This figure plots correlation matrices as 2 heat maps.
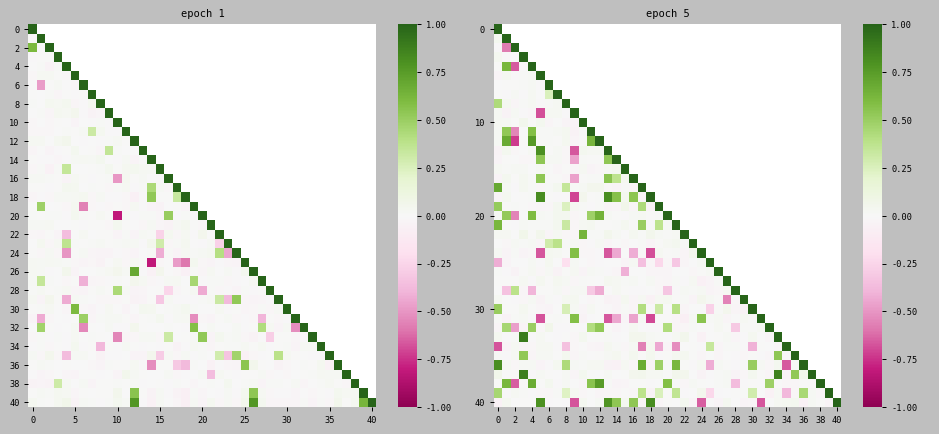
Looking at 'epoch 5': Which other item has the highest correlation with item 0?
36
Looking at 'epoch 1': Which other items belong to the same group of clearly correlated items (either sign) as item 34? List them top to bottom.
8
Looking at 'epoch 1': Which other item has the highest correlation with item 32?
19
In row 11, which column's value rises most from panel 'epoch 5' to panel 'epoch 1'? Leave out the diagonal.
2
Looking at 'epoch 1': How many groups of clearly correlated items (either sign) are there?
12
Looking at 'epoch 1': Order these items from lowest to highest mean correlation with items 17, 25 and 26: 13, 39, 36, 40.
13, 36, 39, 40
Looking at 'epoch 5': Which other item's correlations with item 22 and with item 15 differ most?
10
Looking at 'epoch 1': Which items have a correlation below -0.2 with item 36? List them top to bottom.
14, 17, 18
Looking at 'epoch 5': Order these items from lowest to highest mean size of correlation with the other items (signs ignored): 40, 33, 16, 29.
29, 33, 16, 40
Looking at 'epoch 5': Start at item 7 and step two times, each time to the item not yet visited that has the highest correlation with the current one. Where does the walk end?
6
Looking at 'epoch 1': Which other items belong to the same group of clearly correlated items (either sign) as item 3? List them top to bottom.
38
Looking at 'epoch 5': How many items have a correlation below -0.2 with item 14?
3
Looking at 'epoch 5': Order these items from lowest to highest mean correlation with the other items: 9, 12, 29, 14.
9, 29, 14, 12
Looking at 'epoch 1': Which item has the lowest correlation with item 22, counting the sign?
4
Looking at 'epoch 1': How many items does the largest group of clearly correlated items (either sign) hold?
7
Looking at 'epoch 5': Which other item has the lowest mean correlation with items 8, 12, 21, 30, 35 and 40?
34
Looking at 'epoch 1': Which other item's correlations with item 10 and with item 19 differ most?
20
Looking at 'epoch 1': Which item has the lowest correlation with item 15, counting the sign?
24
